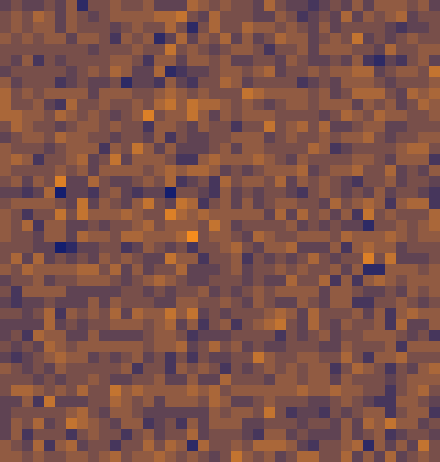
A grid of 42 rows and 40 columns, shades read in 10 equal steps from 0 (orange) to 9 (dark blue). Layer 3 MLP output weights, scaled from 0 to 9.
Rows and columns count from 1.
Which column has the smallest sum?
16
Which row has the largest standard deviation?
41
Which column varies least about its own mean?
10
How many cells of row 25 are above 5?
9
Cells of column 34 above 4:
23
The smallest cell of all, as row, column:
22, 18
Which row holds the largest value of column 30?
38
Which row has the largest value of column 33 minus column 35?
26
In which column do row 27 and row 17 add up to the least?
6
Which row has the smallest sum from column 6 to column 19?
20
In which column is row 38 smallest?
25
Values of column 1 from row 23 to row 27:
5 5 4 6 5
